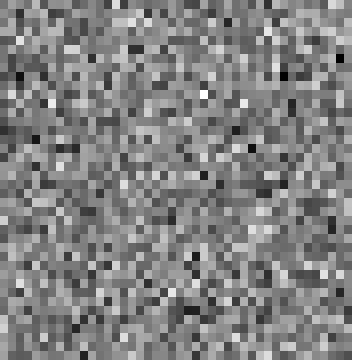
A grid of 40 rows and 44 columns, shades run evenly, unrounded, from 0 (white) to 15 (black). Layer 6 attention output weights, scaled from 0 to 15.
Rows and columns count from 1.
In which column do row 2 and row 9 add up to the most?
3
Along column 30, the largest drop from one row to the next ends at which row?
38
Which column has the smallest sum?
15
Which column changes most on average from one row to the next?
26
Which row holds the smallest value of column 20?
20
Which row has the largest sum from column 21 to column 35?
35
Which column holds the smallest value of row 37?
1
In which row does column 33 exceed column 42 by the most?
22
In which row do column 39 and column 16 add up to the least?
6
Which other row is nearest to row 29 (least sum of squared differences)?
24
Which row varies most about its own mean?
9
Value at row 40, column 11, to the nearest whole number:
13
